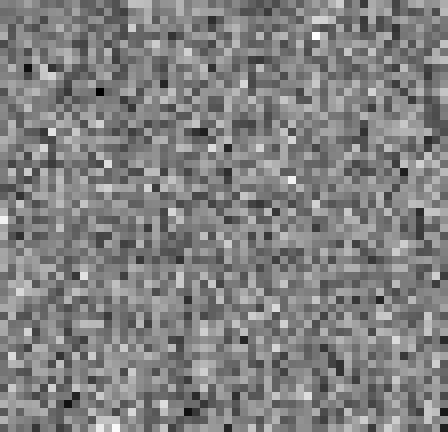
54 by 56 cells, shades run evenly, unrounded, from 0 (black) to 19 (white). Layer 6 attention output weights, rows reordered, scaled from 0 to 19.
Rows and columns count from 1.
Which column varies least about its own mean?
38
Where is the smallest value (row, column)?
12, 13
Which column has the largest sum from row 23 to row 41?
44
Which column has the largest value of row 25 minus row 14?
55
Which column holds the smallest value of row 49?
41
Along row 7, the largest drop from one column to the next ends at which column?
15
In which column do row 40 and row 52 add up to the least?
24
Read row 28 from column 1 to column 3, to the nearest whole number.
18 11 6
